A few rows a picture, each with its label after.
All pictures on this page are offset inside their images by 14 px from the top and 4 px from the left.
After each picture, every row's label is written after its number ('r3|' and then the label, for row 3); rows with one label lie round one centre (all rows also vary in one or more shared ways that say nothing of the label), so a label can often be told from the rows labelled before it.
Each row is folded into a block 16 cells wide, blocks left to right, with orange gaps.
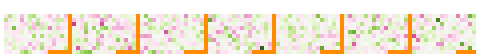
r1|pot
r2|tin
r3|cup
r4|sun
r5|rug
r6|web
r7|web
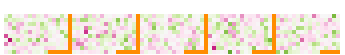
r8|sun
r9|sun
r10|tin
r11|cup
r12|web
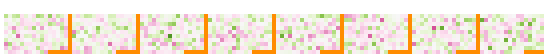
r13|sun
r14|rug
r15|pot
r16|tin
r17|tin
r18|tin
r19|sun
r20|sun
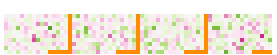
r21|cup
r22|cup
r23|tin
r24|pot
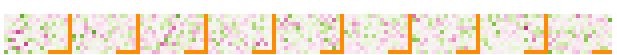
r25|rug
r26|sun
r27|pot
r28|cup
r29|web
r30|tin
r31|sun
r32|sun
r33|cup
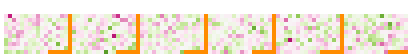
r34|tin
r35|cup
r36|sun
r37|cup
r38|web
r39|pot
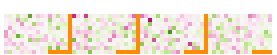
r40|cup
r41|tin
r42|web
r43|cup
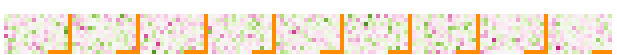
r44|tin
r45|web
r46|web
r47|cup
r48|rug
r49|cup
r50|cup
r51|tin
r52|web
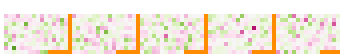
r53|rug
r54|pot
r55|rug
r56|sun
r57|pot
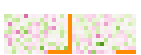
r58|sun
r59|cup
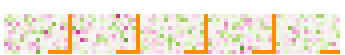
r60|cup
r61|rug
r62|tin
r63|pot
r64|tin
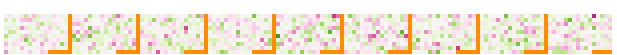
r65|sun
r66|rug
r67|sun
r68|tin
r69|cup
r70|sun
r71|pot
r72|tin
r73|rug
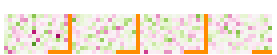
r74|pot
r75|sun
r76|pot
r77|sun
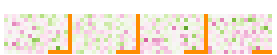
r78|tin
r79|rug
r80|cup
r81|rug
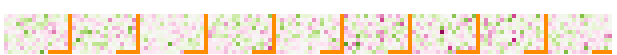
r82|rug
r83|web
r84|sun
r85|rug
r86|pot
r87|web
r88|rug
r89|web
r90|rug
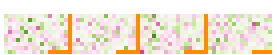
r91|rug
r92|sun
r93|rug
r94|tin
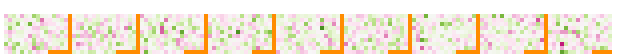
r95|pot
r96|tin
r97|rug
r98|tin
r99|cup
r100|sun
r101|web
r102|web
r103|cup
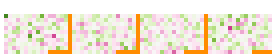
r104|cup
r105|pot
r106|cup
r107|sun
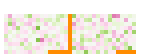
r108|tin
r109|cup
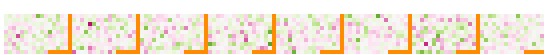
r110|sun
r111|rug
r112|sun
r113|tin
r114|sun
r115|sun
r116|web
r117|rug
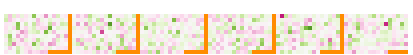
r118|cup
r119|tin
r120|pot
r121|tin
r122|tin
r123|cup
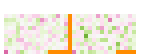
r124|pot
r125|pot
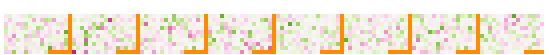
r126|tin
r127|pot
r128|pot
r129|rug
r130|pot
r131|sun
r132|sun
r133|sun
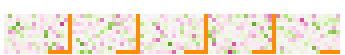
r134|pot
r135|rug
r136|pot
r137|pot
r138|sun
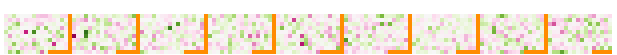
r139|cup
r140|web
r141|rug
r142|cup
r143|pot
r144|sun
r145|rug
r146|tin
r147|cup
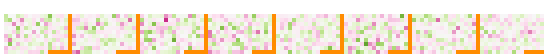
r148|tin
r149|web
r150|sun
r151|tin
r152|cup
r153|web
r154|sun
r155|tin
